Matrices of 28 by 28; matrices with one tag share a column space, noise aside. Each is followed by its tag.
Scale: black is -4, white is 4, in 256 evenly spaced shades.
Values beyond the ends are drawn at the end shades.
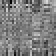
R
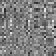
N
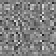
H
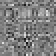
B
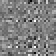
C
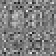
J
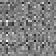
H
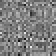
B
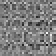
H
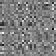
H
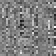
N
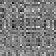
N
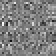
H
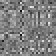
J
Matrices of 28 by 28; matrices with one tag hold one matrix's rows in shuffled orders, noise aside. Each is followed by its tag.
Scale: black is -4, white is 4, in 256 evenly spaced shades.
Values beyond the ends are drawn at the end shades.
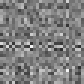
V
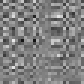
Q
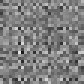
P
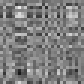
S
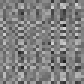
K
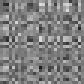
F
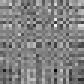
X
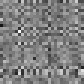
P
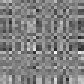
X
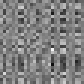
K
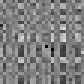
K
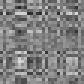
S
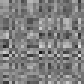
F
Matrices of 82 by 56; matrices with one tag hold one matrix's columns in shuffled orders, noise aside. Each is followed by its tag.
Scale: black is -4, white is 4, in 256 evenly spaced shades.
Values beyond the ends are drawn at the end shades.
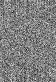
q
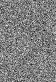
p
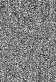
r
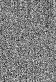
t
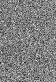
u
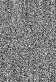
q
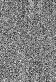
t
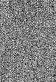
r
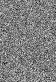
u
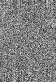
q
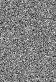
p
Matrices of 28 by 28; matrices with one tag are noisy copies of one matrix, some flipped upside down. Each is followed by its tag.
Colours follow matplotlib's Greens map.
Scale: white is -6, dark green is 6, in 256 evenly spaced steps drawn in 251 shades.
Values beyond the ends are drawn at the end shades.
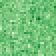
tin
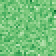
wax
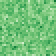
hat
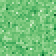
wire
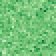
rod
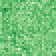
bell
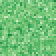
hat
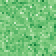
wire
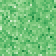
tin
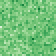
tin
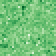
bell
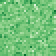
wax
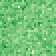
bell
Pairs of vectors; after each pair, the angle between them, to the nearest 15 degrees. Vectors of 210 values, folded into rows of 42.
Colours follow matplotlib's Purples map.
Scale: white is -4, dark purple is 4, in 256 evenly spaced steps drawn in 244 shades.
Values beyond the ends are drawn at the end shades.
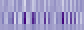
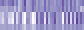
150 degrees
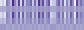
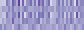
30 degrees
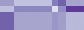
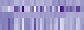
60 degrees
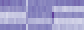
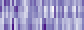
75 degrees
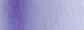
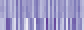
90 degrees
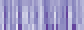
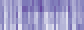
150 degrees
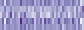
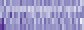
30 degrees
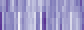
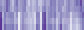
15 degrees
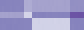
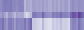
15 degrees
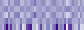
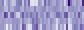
135 degrees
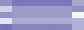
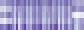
45 degrees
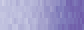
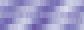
105 degrees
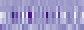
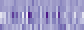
30 degrees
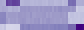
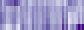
45 degrees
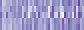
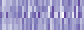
15 degrees
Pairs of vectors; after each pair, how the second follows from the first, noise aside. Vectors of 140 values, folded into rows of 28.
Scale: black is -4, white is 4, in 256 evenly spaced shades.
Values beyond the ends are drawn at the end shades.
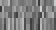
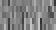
negated, partly zeroed.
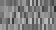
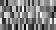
wrapped around, negated, scaled up.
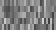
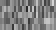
wrapped around, negated.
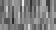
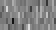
partly zeroed.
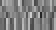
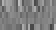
partly zeroed.
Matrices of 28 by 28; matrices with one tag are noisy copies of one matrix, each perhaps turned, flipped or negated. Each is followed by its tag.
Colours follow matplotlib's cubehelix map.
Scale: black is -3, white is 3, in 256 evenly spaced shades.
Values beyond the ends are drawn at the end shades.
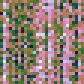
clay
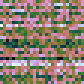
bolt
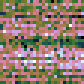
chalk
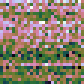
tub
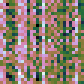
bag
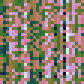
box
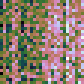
tub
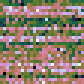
bag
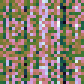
bolt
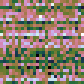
clay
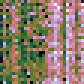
tub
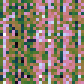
clay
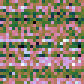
bag
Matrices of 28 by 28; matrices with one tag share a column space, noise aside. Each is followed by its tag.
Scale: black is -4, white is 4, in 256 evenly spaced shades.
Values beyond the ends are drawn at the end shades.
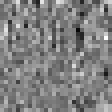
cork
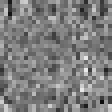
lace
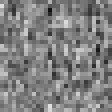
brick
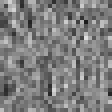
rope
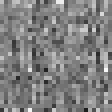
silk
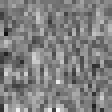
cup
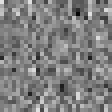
lace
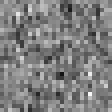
brick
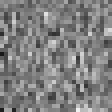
cup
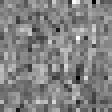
silk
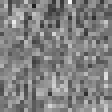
rope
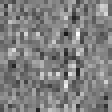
brick
